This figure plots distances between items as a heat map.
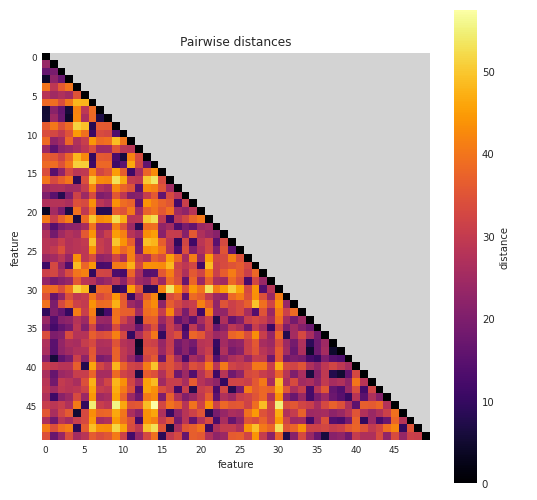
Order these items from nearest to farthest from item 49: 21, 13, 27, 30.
21, 13, 30, 27
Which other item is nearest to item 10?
13
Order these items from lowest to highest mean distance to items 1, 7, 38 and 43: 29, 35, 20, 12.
12, 35, 20, 29
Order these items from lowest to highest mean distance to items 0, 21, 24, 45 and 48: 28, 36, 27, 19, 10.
19, 36, 27, 28, 10
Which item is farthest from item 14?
45
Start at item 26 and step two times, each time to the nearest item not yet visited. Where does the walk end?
35
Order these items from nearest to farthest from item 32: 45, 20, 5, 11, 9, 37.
37, 11, 5, 45, 20, 9
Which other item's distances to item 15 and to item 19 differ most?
31
